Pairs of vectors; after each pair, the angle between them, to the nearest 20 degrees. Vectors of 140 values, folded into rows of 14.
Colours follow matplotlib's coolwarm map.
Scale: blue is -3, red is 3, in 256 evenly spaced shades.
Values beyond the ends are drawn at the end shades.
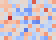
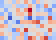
140 degrees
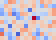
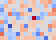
20 degrees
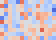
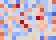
60 degrees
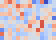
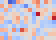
120 degrees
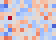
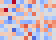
100 degrees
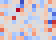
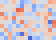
40 degrees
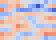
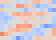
60 degrees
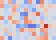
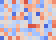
140 degrees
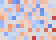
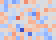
80 degrees
